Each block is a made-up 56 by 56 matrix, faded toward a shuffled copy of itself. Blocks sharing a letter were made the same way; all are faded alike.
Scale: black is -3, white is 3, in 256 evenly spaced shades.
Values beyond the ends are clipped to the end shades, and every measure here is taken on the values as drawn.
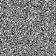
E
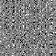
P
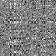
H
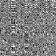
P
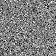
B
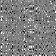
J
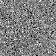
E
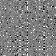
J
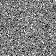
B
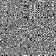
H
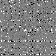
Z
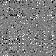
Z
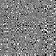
J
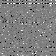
Z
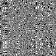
H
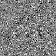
E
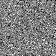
B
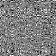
H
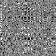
H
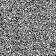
B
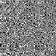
H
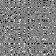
J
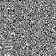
E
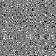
J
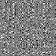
P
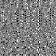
H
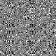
P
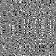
P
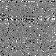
Z
